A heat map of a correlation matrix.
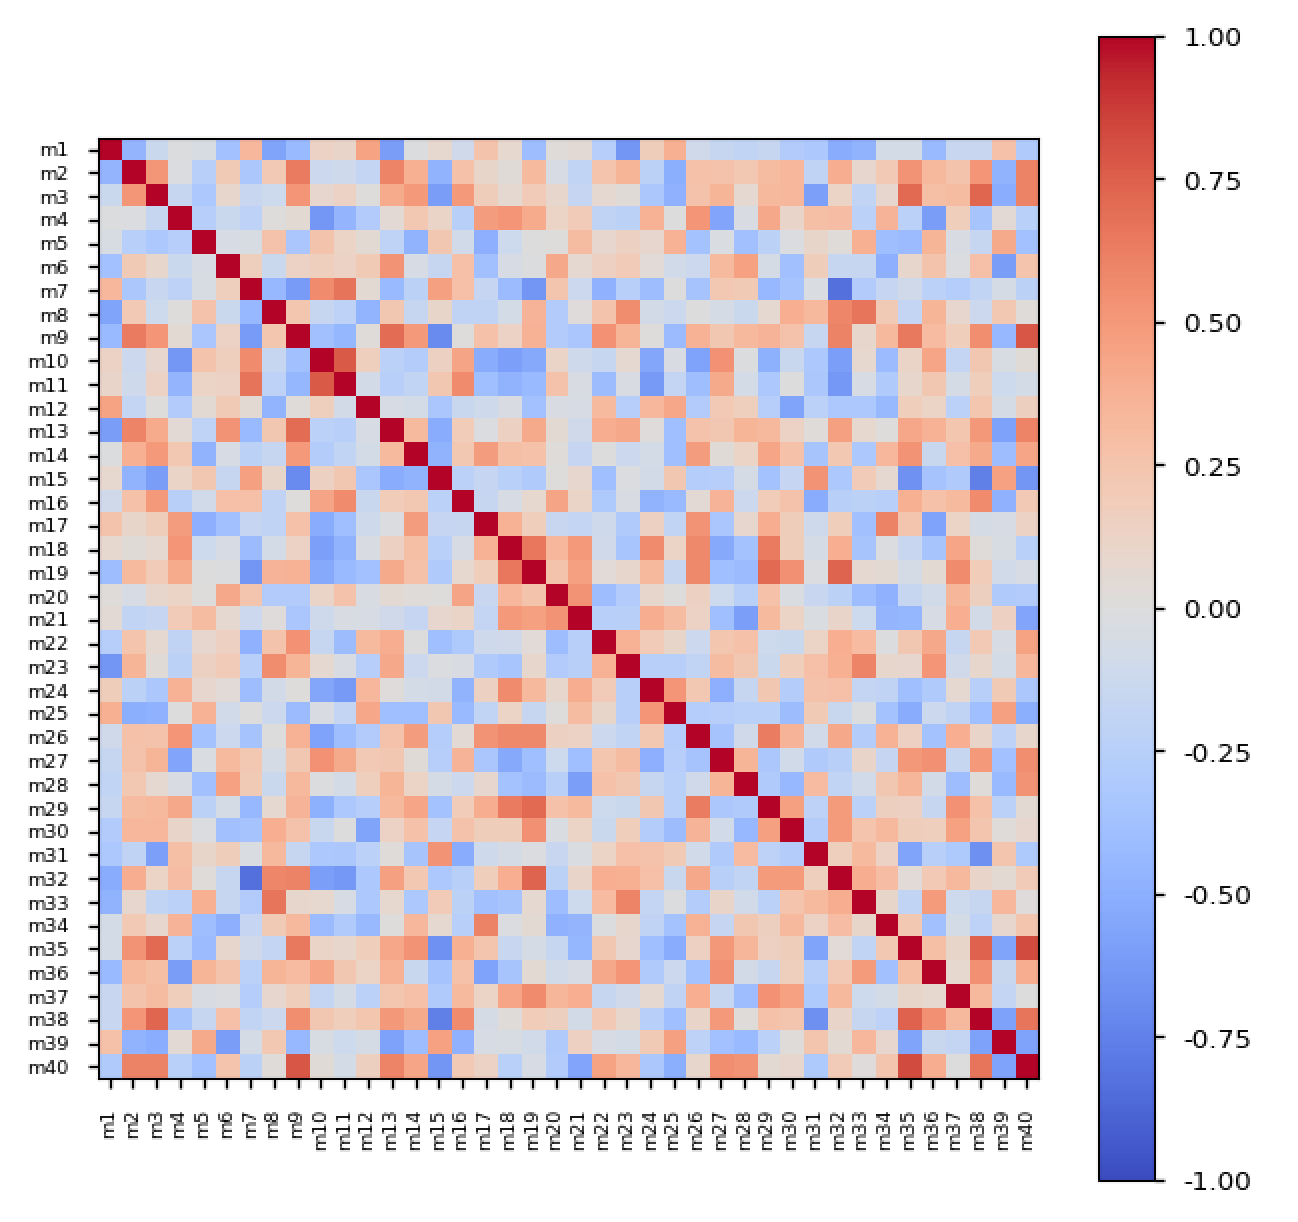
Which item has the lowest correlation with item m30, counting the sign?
m12
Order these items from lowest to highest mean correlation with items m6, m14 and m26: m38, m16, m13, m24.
m24, m16, m38, m13
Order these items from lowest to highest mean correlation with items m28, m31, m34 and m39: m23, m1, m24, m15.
m1, m24, m23, m15
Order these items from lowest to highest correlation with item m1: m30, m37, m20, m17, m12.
m30, m37, m20, m17, m12
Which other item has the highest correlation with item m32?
m19
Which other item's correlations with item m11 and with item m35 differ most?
m9
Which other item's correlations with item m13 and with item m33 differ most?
m39
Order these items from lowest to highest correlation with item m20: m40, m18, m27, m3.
m40, m27, m3, m18
